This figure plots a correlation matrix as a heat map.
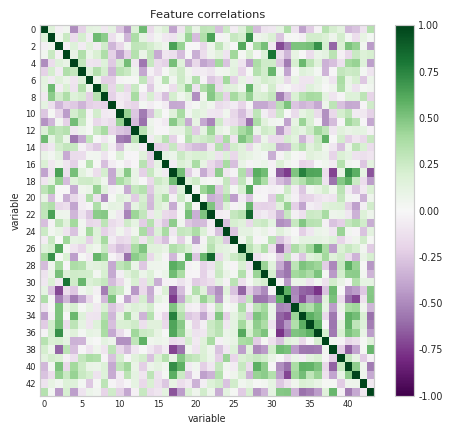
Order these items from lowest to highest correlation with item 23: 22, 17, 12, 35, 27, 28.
27, 22, 12, 28, 35, 17
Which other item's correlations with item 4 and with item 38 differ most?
17
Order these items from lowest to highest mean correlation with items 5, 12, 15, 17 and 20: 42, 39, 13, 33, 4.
42, 13, 4, 33, 39
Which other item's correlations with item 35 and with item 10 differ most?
31
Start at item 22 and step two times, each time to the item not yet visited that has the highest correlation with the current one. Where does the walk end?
1
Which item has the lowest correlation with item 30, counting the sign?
32
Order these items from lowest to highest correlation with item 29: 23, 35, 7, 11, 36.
7, 11, 23, 35, 36
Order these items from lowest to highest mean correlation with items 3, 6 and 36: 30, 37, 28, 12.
37, 28, 12, 30
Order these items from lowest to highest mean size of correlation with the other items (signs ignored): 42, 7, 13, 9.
42, 7, 9, 13
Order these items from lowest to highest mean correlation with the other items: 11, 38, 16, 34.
38, 11, 16, 34
